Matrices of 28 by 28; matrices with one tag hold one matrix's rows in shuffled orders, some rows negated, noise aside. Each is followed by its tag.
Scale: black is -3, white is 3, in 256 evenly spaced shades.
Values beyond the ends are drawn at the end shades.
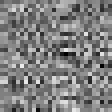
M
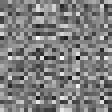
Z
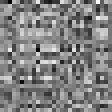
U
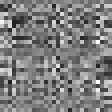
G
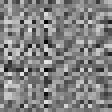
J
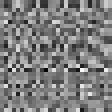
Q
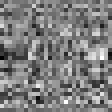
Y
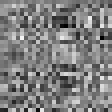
M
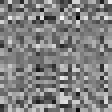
Z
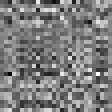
U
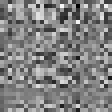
Z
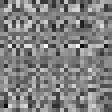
Q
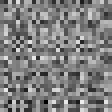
Q
